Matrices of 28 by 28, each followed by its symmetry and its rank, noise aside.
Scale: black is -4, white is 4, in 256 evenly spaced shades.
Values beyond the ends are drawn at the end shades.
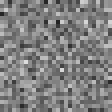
no symmetry, rank six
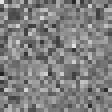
symmetric, rank six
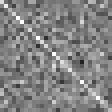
symmetric, rank eight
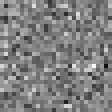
no symmetry, rank eight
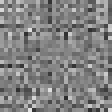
no symmetry, rank four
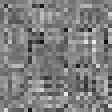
no symmetry, rank four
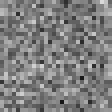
no symmetry, rank eight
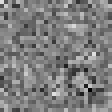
symmetric, rank eight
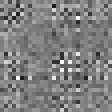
symmetric, rank four
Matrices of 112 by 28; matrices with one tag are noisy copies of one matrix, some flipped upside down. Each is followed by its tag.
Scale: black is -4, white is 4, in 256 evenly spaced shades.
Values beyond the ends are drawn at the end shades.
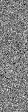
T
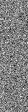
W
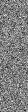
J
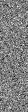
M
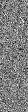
J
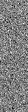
W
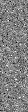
T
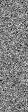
M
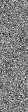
J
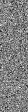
M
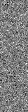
M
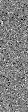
T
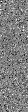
J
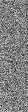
W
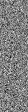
W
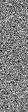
M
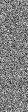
W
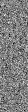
J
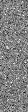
T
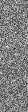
T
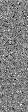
W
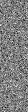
M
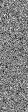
J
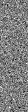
M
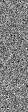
M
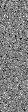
J
